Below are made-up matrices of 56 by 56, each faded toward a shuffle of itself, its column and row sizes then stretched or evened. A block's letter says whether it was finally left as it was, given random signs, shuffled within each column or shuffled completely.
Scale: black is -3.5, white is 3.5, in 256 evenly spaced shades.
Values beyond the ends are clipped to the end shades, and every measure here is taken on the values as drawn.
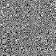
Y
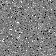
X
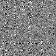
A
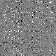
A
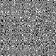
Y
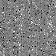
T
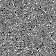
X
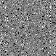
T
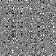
Y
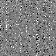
T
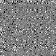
Y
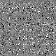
A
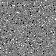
X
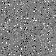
T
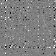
Y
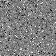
X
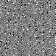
T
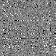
Y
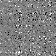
A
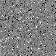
T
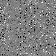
T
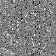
T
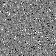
X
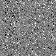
T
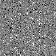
T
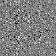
Y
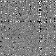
A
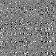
Y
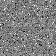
X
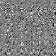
Y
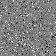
X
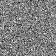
X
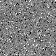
X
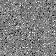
X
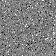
X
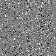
T
